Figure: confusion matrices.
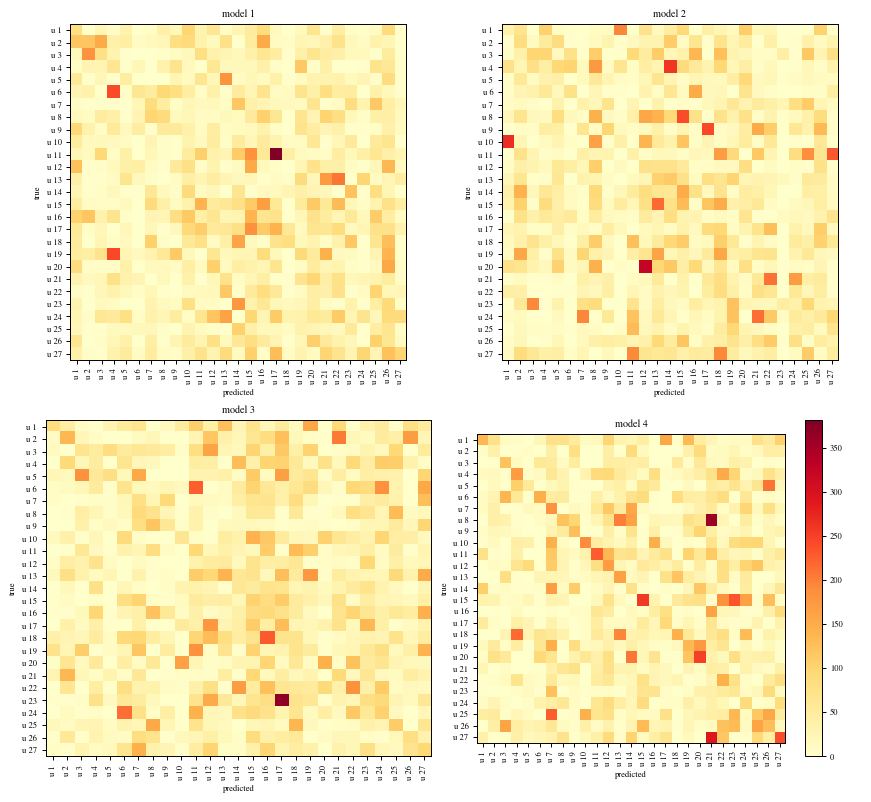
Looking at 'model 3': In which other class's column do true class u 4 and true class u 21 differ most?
u 14
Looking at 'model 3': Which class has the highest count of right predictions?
u 22
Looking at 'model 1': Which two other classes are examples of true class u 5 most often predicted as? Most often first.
u 13, u 26
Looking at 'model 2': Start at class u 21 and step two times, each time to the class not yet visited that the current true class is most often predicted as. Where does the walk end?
u 18
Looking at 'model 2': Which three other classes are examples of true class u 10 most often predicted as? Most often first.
u 1, u 8, u 12
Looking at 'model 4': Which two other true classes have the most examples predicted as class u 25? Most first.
u 26, u 12
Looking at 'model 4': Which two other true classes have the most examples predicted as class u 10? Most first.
u 25, u 20
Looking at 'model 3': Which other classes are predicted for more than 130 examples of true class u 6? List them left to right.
u 11, u 24, u 27
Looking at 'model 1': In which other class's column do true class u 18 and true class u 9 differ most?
u 14
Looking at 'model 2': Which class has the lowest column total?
u 23
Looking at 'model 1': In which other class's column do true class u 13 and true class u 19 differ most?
u 4
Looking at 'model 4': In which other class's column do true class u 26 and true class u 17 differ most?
u 3
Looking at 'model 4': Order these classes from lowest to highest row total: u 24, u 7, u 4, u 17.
u 17, u 24, u 7, u 4
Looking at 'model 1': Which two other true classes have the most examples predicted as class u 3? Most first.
u 2, u 11
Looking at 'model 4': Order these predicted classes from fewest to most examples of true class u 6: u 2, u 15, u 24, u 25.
u 25, u 2, u 24, u 15
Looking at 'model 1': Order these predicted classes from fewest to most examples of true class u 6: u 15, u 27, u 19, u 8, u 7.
u 27, u 15, u 7, u 19, u 8
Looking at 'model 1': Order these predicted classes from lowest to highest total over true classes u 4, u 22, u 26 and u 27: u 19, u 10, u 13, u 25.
u 10, u 19, u 13, u 25
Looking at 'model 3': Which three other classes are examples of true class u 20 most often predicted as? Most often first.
u 10, u 22, u 16
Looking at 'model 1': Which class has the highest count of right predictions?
u 17
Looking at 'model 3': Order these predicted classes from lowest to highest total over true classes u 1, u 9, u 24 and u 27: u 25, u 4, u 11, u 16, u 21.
u 4, u 25, u 21, u 16, u 11
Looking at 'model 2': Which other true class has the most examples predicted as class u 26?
u 9
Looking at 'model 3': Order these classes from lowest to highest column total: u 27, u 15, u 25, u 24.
u 25, u 24, u 27, u 15
